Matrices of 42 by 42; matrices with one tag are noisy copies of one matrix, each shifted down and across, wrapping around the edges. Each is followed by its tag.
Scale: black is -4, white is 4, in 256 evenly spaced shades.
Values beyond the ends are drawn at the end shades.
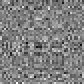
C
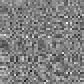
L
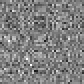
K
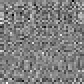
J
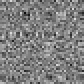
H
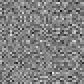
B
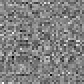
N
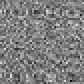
H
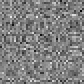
L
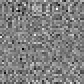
J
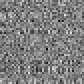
K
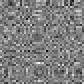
L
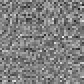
N
